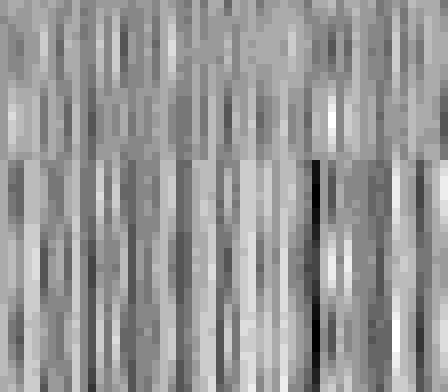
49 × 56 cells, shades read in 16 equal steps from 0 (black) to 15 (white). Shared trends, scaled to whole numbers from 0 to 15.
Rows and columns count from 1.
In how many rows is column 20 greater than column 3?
28
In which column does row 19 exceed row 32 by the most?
40
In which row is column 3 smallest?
43
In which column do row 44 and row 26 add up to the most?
50
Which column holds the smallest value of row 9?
16
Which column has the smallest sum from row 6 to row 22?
12
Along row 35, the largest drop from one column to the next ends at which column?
6
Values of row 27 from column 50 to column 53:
13 10 9 5
